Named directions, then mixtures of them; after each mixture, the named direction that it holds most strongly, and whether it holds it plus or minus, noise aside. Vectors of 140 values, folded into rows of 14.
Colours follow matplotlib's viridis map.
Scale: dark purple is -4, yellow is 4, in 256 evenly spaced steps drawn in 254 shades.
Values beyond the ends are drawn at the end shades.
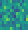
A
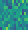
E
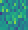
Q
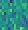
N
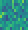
A, minus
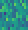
N, plus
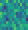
A, minus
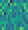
N, plus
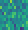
N, minus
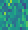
N, minus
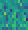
A, minus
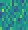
E, minus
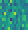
N, minus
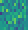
Q, plus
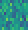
N, plus
